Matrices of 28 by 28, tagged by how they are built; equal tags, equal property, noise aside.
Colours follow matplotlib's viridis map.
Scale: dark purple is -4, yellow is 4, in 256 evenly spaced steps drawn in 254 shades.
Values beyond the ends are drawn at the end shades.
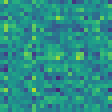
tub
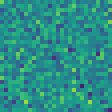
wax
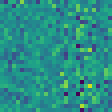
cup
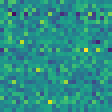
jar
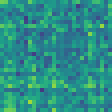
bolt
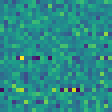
jar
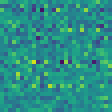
jar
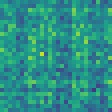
bolt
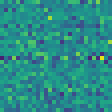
jar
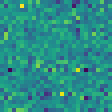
jar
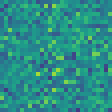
bolt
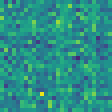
bolt
